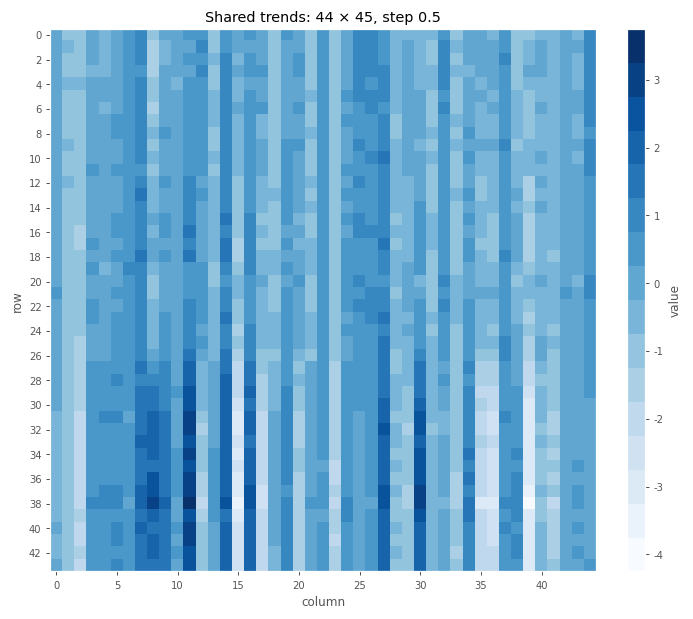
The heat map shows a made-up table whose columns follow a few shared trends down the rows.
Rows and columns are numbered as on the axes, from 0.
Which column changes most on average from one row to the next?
8
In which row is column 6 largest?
19
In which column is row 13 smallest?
39
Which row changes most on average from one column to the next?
38
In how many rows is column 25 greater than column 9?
21
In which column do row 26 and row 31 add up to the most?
11
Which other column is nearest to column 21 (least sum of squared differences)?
18
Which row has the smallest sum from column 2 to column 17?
1
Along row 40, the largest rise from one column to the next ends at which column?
16
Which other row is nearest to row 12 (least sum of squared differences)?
14
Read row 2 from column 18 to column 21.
-1 0 0.5 -1
